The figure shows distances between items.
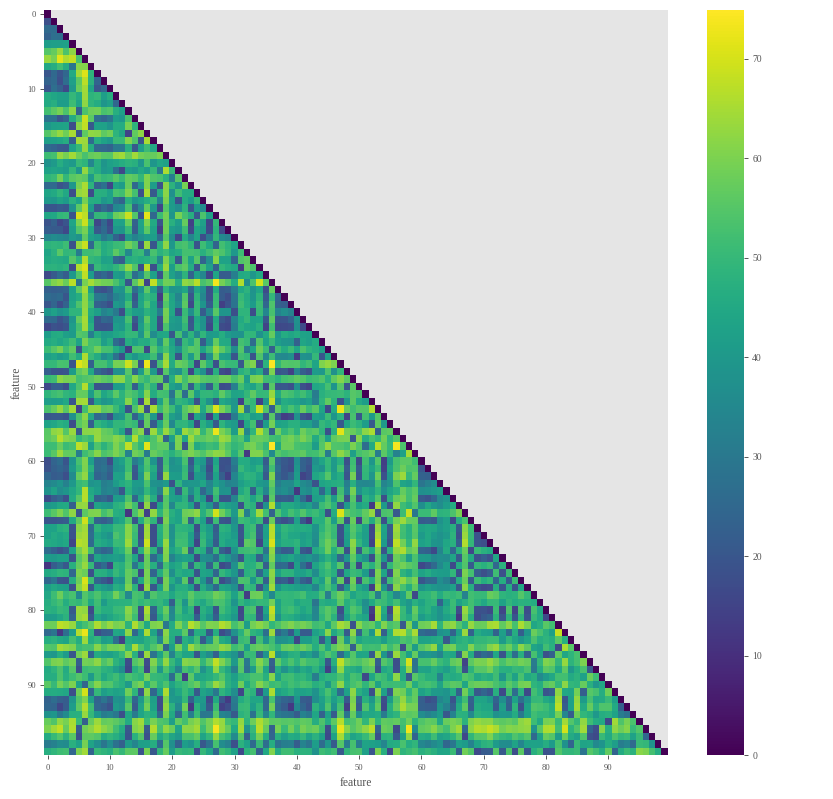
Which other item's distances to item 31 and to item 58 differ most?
34
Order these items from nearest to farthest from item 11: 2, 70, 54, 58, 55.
54, 2, 55, 70, 58
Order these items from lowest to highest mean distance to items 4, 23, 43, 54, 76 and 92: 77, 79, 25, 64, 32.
77, 64, 25, 79, 32
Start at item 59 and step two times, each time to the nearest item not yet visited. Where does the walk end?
78
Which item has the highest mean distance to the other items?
6
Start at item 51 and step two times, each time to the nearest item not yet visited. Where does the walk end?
22
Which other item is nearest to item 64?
40
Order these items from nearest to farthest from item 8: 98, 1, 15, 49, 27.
1, 98, 15, 27, 49
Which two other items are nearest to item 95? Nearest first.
90, 6
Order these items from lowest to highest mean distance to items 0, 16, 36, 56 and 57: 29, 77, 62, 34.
29, 62, 77, 34
